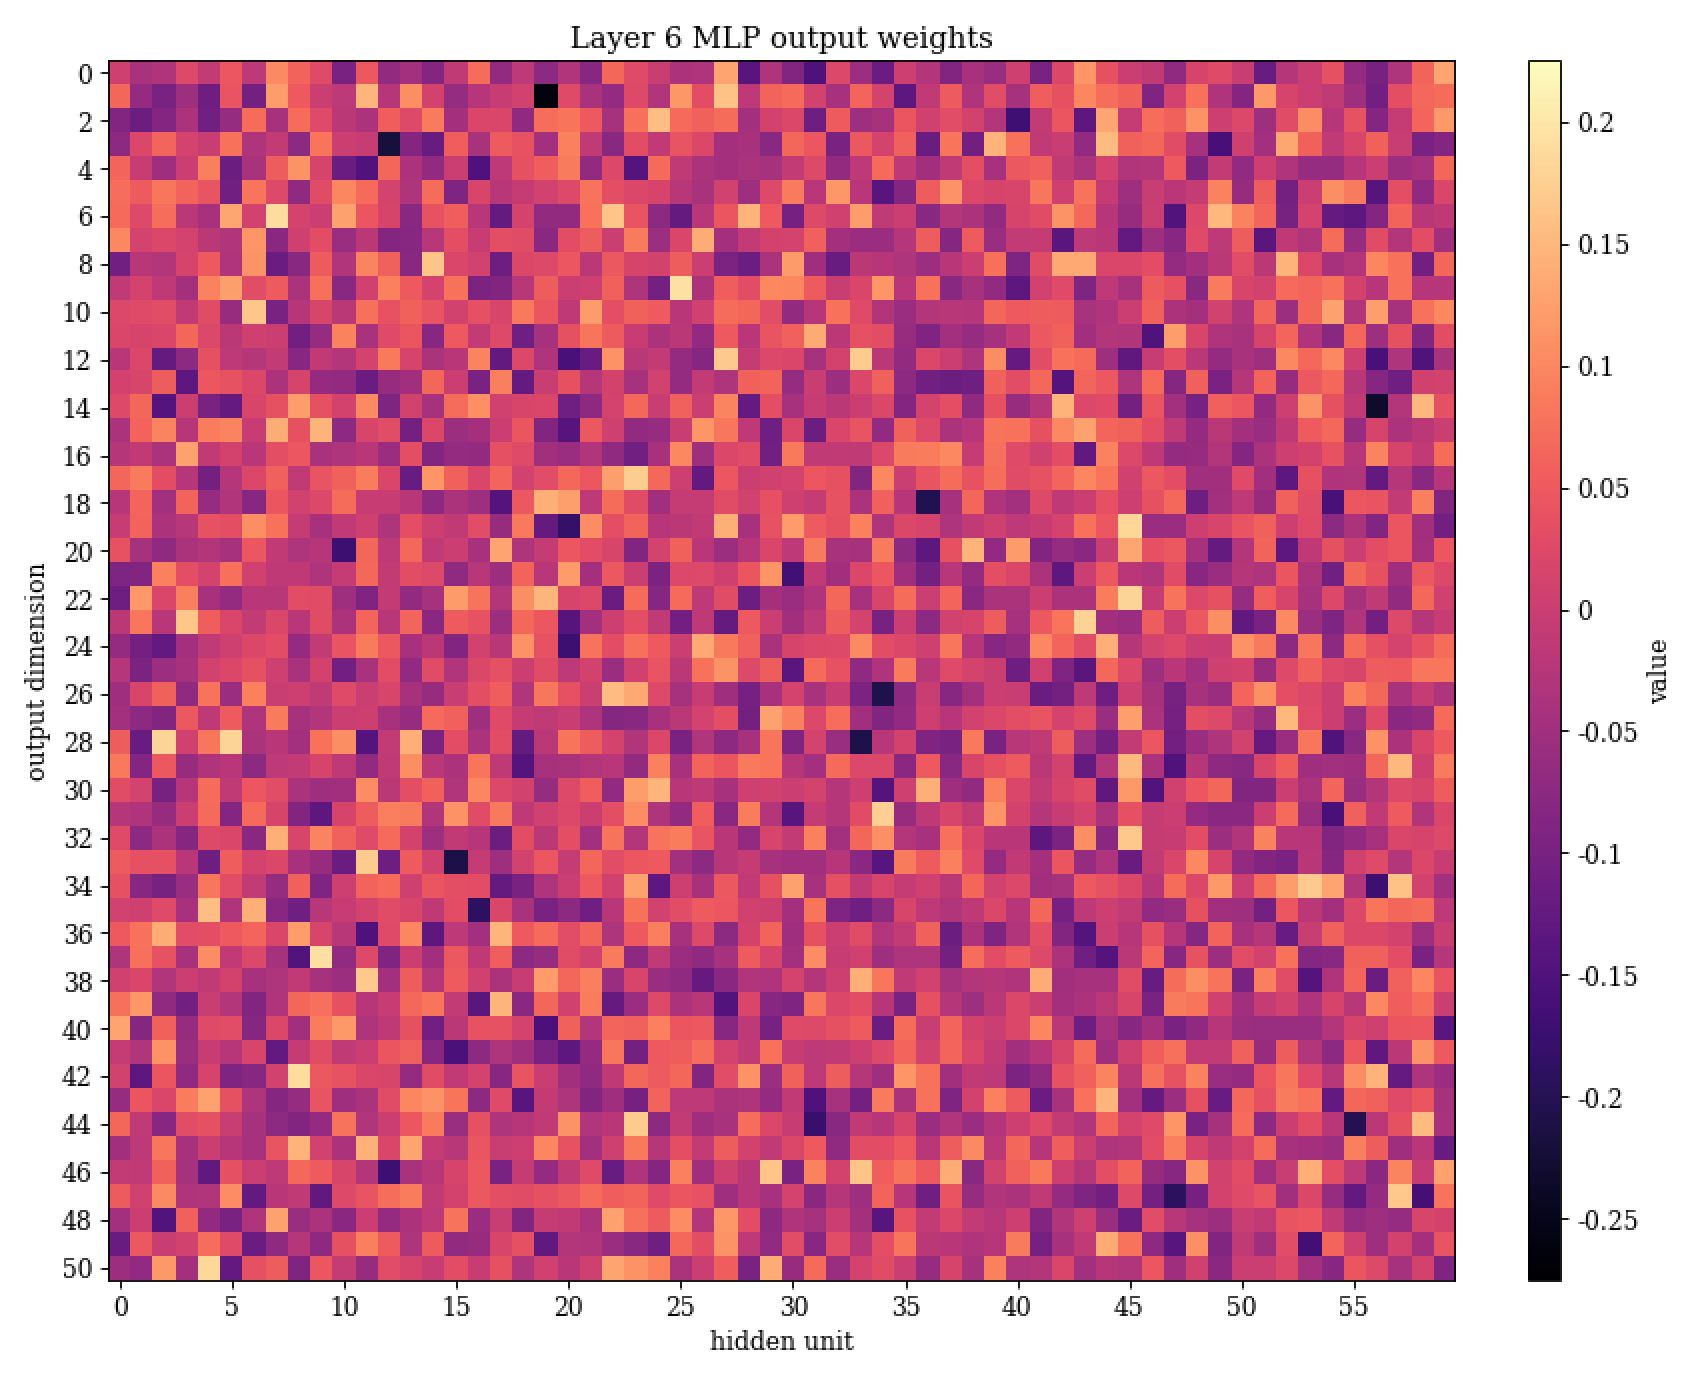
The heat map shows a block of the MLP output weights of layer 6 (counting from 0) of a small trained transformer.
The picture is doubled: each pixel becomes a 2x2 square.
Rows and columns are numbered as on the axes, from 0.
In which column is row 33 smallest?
15
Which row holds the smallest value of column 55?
44
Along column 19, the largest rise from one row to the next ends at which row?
2
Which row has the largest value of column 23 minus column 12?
3
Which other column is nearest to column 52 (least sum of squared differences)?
39
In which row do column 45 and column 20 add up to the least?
12
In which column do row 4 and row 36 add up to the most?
8
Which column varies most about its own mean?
56
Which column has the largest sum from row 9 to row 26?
27
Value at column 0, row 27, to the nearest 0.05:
-0.05
